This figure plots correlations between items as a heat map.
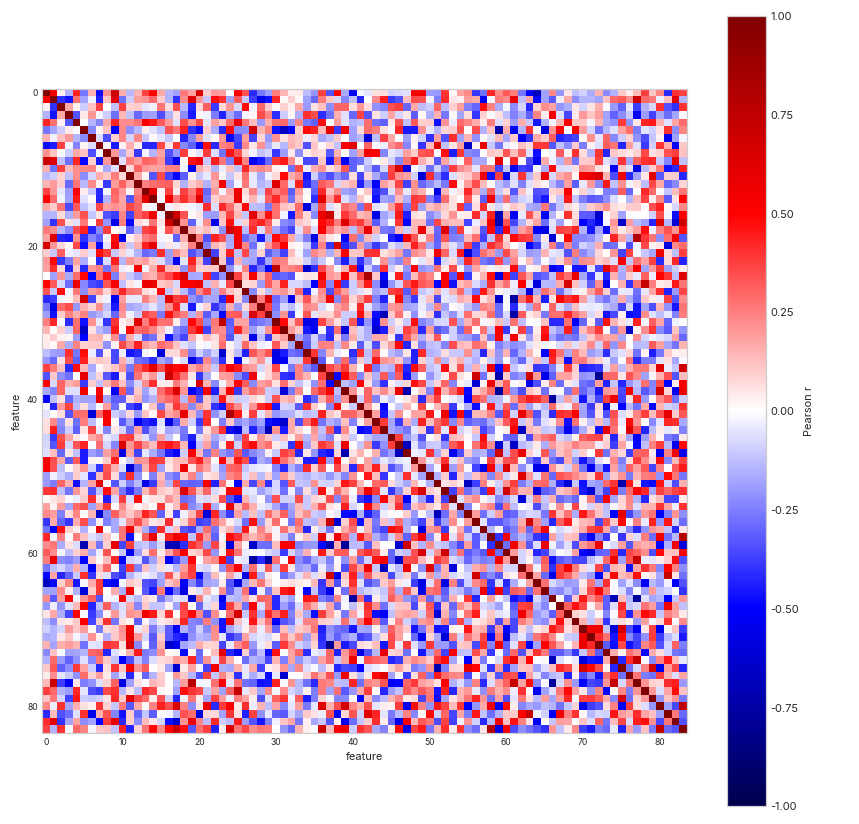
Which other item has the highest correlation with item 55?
75
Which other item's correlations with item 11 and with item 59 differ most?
46
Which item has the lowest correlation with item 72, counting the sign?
37
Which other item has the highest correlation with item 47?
59
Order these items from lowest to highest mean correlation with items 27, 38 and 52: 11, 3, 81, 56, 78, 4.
11, 56, 3, 81, 4, 78
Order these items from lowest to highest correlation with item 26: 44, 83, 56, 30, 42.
56, 44, 42, 30, 83
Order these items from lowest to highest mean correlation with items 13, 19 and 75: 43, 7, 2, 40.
7, 2, 43, 40
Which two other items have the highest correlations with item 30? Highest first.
23, 12
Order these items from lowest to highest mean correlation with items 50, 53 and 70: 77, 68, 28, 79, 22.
77, 28, 68, 22, 79
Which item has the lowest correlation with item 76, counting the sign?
31
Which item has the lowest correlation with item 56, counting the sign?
38
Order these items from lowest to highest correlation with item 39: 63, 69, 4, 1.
1, 4, 63, 69
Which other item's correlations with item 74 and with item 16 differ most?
61
